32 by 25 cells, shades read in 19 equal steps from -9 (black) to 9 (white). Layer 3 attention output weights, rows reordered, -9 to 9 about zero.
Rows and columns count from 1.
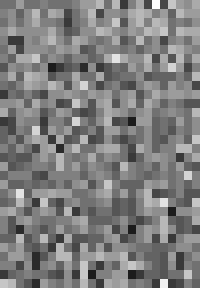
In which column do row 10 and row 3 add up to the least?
9
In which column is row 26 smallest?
17
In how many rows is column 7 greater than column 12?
17
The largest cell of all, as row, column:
1, 20
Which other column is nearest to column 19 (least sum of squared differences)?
14
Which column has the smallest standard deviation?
4
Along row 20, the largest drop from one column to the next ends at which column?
25
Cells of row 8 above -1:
12
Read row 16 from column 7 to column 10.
-5 3 -3 -2
